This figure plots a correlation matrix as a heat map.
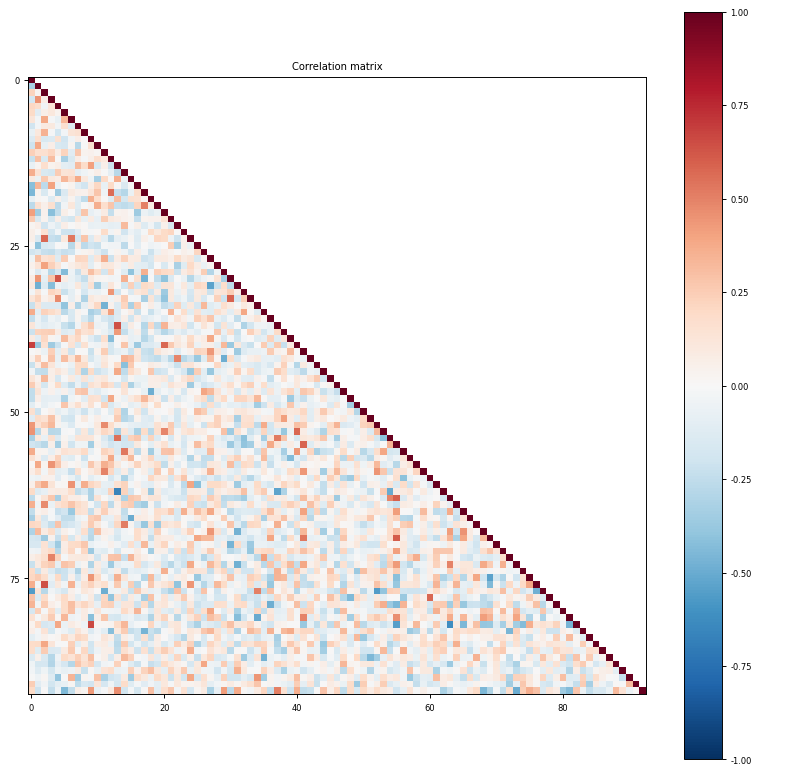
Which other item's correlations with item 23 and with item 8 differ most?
61
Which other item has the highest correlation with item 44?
13
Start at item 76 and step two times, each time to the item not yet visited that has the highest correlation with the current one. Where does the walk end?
24
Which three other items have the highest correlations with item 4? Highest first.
30, 33, 82
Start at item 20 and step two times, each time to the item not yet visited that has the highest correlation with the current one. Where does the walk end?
0
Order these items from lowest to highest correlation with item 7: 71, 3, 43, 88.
71, 3, 43, 88
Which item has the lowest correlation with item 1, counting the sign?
31
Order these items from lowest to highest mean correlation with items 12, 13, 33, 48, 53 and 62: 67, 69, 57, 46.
69, 67, 46, 57
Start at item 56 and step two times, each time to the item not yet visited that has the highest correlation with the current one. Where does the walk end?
67
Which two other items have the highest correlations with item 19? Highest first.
17, 10
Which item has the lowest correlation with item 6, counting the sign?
65
